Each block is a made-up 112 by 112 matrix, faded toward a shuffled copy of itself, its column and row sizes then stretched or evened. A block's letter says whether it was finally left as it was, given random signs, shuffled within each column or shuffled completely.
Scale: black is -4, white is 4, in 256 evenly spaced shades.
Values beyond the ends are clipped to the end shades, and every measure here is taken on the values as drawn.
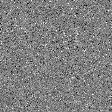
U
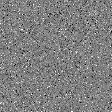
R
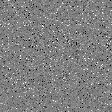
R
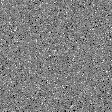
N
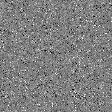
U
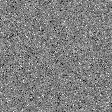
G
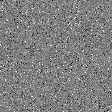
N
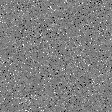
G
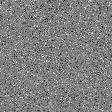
G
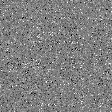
U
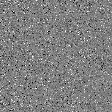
U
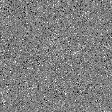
R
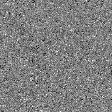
R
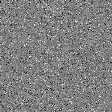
N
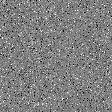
N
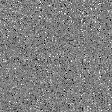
R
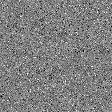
G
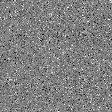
U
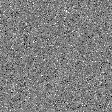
N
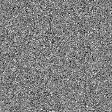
U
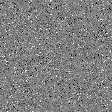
N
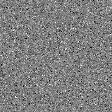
U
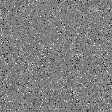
R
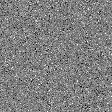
N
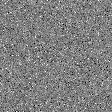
G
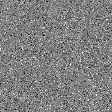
U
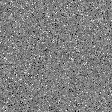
G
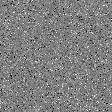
G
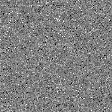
R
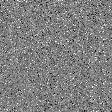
G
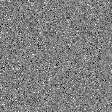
R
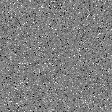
N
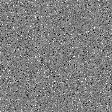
U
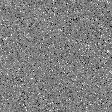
G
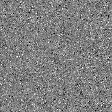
N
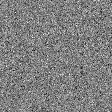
G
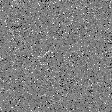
U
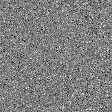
N
